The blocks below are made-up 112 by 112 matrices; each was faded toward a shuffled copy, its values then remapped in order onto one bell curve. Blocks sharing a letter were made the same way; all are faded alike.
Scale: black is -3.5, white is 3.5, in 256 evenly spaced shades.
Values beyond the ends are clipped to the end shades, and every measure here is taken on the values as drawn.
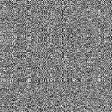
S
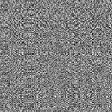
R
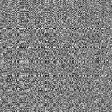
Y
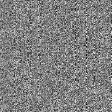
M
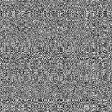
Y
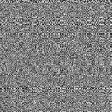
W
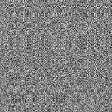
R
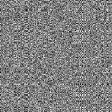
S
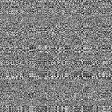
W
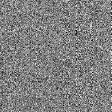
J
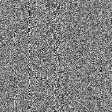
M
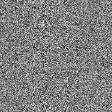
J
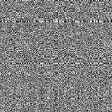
W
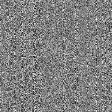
M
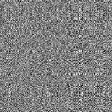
R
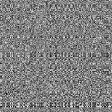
Y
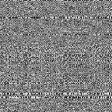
W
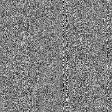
M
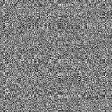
S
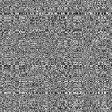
Y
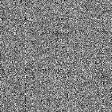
J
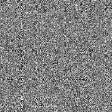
J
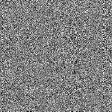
J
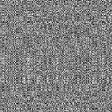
R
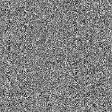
J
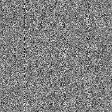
J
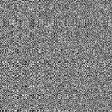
R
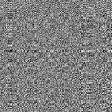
R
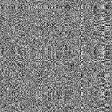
S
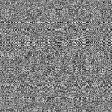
W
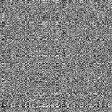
W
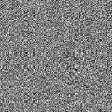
S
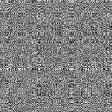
R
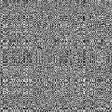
Y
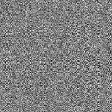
S
